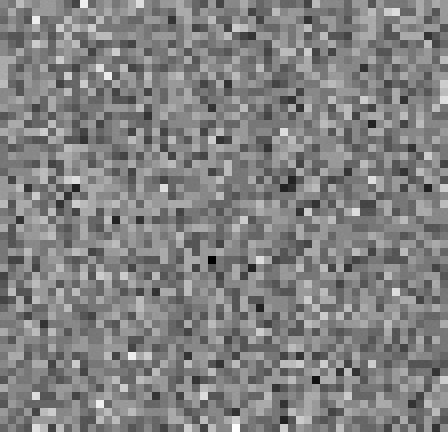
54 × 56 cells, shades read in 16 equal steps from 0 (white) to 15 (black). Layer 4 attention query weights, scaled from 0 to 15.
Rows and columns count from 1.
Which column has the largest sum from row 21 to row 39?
37
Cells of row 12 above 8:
16
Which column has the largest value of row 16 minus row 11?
47
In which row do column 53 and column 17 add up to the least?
45
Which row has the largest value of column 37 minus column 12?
24
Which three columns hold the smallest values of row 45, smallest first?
17, 19, 14
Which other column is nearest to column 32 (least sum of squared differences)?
55
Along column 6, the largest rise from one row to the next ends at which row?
18
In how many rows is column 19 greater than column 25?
17
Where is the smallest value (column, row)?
30, 54
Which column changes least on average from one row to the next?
48
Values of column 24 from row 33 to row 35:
5 5 7
